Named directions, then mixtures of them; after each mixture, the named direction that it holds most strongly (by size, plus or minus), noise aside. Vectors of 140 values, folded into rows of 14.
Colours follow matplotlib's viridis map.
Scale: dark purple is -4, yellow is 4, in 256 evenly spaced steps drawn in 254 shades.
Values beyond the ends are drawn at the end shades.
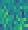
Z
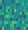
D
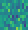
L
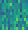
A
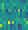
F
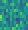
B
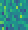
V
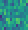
B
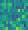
L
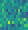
F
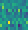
F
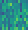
A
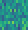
D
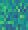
V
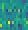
F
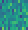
A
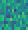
D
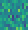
L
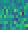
Z
